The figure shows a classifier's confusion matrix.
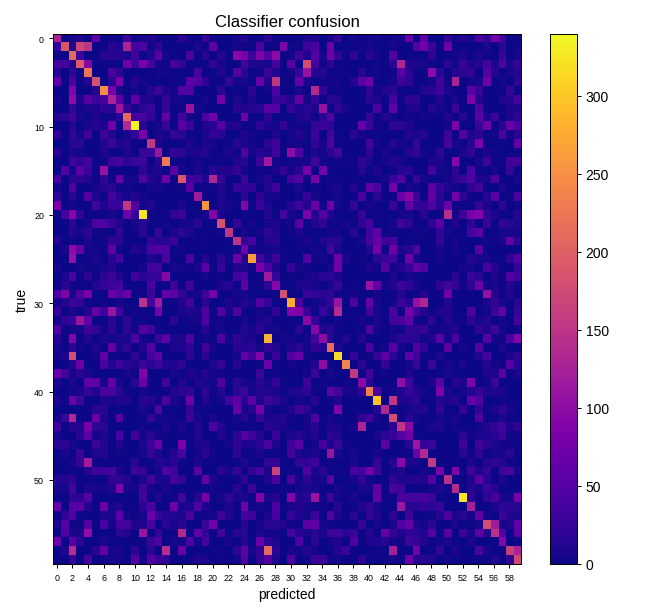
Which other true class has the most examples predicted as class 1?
29
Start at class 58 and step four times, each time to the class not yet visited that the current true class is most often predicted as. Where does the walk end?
8
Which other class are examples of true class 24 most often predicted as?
2
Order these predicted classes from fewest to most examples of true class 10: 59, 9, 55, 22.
22, 59, 55, 9
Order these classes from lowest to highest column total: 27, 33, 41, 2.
41, 33, 27, 2
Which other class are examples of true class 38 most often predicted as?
11
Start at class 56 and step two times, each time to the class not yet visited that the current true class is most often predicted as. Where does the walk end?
20
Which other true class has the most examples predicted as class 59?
58
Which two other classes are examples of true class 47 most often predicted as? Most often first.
35, 46
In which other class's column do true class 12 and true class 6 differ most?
33
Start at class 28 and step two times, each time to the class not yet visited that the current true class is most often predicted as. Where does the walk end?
49
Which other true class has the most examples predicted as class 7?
31
